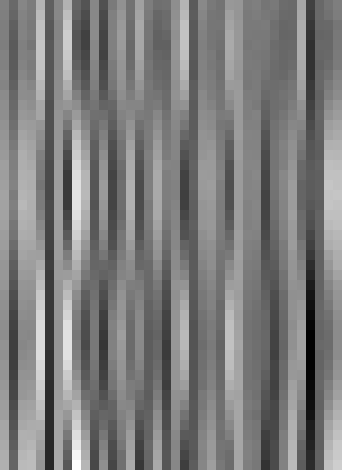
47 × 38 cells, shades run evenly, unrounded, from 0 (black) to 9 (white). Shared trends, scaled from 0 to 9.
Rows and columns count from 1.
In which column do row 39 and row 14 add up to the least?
35
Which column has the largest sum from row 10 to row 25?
9
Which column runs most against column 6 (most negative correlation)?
27
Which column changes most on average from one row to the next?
8
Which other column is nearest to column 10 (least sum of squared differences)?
18
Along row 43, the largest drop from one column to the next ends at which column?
6
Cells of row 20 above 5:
15
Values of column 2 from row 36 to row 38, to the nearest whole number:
2 2 2
